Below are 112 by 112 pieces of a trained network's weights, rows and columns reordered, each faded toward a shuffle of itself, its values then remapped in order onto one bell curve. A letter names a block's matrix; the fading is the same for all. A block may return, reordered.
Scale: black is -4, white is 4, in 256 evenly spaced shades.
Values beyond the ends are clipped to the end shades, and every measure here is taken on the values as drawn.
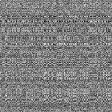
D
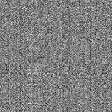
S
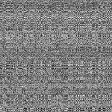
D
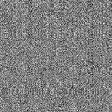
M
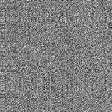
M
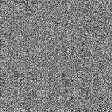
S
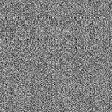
S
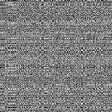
D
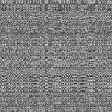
D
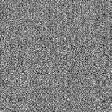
S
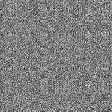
M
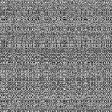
D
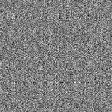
S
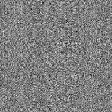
M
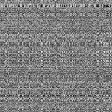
D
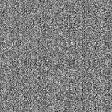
S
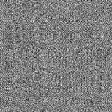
M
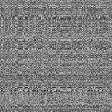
D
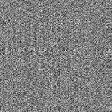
M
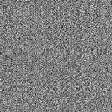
M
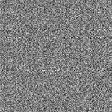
S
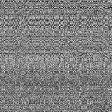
D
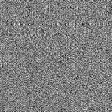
S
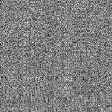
S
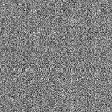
M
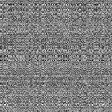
D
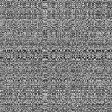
D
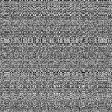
D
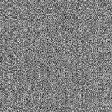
M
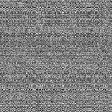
D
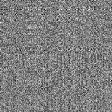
S
